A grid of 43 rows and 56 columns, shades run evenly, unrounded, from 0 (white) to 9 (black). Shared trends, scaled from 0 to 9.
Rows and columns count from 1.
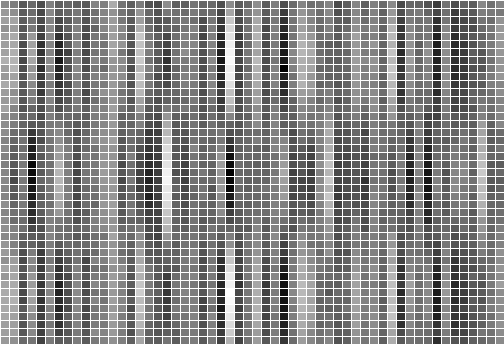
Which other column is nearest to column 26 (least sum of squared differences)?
16
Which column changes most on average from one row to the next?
26
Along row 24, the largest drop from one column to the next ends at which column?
19
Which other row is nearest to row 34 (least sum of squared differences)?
41
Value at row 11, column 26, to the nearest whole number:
1
